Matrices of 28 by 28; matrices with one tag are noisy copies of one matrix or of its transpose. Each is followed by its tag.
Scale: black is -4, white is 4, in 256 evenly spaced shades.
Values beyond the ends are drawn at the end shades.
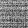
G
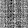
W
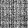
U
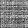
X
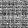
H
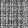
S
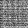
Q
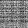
S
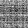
W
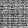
Q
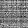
S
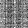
W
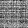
S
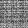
S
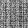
G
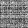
X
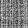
S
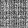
Q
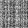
H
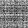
W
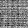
Q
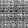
W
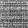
G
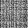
U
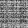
S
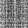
W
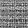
G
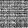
U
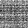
W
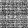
H
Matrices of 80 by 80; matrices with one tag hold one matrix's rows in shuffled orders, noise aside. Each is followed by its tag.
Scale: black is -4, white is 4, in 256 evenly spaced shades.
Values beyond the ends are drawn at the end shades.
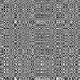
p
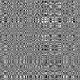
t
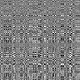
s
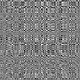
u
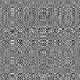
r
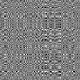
t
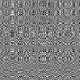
r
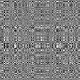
p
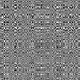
p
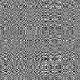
t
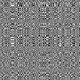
r
